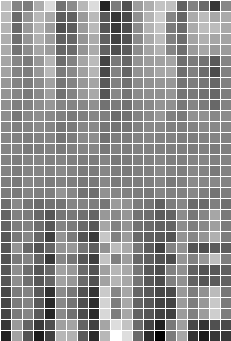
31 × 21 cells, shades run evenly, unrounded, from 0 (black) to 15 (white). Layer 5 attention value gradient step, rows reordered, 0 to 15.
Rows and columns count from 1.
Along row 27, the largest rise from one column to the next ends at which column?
10
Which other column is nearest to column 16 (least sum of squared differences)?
8
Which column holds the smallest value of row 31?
15
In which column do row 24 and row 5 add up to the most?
20
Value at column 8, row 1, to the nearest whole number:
11
